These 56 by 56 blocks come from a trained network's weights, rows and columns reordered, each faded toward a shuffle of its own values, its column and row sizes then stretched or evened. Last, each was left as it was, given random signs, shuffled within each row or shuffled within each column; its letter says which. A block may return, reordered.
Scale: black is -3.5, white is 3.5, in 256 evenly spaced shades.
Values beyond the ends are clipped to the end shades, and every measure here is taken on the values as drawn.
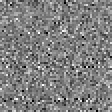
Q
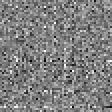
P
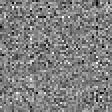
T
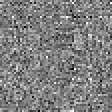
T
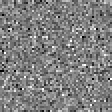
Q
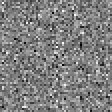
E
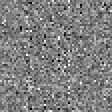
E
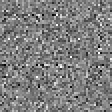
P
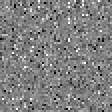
E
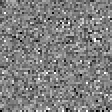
Q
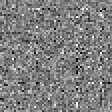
P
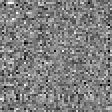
T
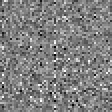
P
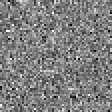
P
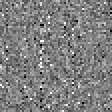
E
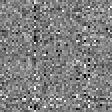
T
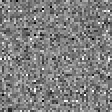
P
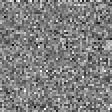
Q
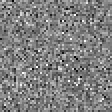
Q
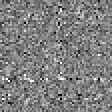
P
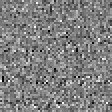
Q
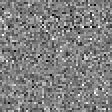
Q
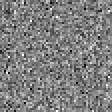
E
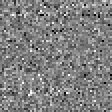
Q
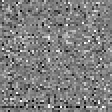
P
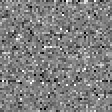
Q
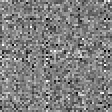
T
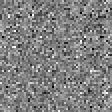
P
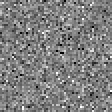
E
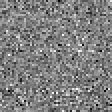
Q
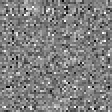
T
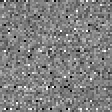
Q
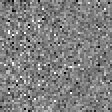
E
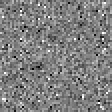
E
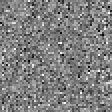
E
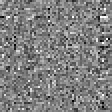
T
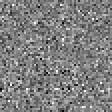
Q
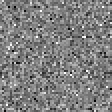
Q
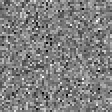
E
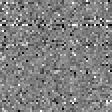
T
